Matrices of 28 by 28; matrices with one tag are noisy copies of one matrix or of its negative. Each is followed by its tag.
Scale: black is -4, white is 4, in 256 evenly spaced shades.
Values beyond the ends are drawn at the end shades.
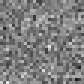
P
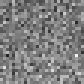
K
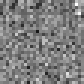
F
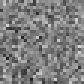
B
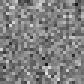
F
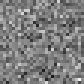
P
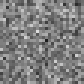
F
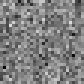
F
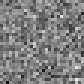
P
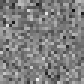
F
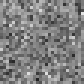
F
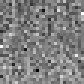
K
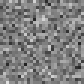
P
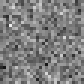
F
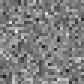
B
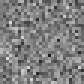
B
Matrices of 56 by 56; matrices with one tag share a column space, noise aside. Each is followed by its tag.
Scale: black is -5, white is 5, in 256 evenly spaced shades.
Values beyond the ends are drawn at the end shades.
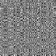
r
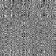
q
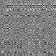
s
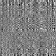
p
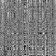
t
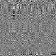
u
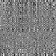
p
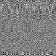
u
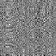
r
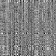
t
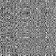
r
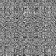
r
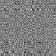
s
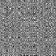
r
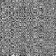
r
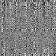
p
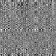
p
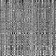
t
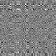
s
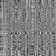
t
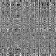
p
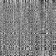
t
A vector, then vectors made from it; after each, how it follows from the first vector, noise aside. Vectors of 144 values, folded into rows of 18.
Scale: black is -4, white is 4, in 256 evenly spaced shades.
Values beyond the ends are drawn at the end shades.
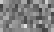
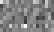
partly zeroed.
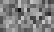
wrapped around, negated.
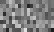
reversed, negated.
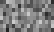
reversed, negated.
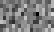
wrapped around, negated.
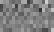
partly zeroed.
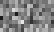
wrapped around, negated.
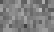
negated, shrunk.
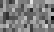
wrapped around, negated.
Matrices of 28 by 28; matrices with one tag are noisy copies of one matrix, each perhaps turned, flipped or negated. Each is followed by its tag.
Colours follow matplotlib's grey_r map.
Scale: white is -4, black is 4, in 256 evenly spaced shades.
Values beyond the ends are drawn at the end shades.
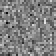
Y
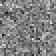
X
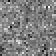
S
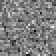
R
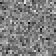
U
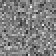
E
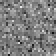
S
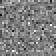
E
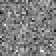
E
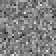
E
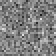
R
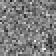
X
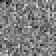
S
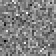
E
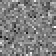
U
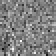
X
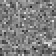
X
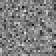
Y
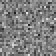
R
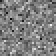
E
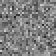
E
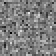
R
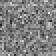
Y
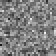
Y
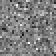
R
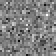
R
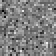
Y
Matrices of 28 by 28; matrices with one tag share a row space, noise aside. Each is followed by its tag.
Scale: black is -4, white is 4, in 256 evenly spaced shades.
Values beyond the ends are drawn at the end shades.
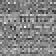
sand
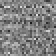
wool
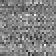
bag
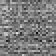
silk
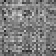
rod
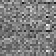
wool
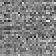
wool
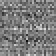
bag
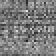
bag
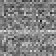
rod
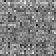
sand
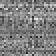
bag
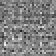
rod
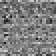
silk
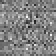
bag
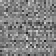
bag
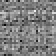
silk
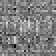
sand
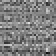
wool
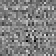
bag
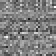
silk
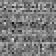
rod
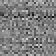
bag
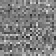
wool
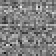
silk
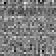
rod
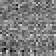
silk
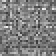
silk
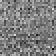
sand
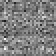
rod
